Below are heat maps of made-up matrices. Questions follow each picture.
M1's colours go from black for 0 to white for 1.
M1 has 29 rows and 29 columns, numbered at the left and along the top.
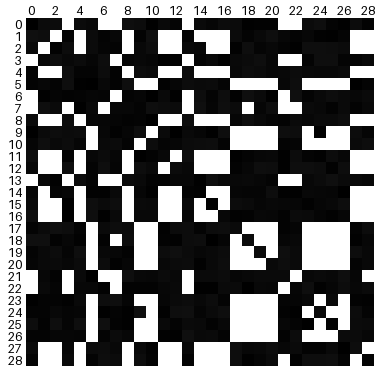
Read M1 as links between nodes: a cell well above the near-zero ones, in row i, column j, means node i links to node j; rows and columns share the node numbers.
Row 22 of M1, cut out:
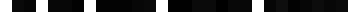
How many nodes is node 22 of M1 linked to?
5
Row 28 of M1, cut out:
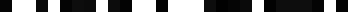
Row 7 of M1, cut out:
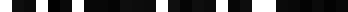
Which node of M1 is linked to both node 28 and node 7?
node 21
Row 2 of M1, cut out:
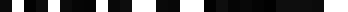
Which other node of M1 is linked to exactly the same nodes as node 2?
node 14
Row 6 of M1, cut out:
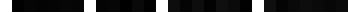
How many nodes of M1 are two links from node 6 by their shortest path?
4
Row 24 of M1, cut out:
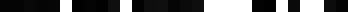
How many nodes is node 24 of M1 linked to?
9
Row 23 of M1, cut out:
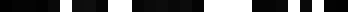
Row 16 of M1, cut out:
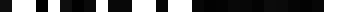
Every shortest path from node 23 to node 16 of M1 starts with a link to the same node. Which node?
node 18
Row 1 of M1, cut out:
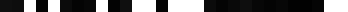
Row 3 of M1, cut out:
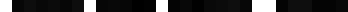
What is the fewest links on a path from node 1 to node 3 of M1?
3
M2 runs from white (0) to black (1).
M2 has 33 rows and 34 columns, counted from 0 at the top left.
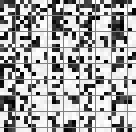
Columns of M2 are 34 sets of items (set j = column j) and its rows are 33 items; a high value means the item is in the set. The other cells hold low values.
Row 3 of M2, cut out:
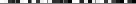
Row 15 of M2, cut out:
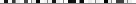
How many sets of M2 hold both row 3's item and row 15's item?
8
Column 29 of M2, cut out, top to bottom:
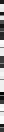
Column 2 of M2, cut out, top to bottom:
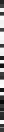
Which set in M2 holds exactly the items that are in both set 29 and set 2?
32
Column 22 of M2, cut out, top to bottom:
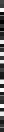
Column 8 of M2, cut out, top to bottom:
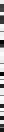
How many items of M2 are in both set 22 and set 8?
9
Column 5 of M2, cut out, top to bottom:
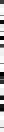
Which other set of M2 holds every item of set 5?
0
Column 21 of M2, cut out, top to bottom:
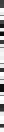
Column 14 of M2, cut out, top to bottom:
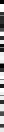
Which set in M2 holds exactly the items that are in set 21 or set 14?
28
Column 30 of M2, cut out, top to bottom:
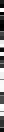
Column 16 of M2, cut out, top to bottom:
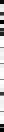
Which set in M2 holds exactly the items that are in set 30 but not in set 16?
6
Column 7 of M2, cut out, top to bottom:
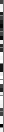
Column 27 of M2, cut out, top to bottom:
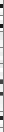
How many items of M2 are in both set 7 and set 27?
1
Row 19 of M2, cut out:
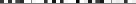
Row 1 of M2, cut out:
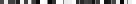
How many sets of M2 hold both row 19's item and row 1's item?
7
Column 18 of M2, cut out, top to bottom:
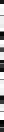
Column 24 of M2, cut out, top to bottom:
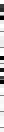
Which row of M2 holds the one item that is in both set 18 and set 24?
17
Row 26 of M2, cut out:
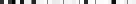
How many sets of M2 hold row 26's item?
7
